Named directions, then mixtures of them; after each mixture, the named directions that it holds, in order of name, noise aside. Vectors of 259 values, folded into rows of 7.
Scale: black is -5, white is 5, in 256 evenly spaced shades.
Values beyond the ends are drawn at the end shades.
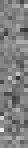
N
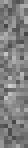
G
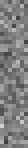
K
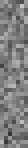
G, K.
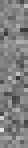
N.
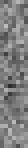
G.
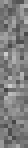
G.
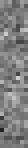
G, N.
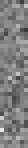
N.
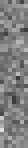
K, N.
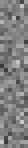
G, K.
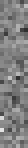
N.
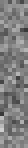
K, N.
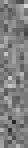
G, N.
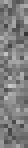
G.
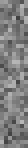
G, K.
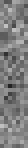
G, K.
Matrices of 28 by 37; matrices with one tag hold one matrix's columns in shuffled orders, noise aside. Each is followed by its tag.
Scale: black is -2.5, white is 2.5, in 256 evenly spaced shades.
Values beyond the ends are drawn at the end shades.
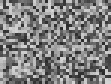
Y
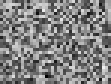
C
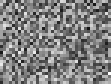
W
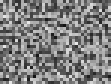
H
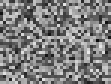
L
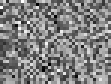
W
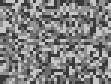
Y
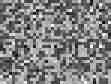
W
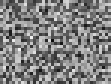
H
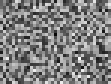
H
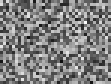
H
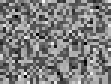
W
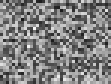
W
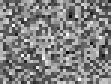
L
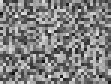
H
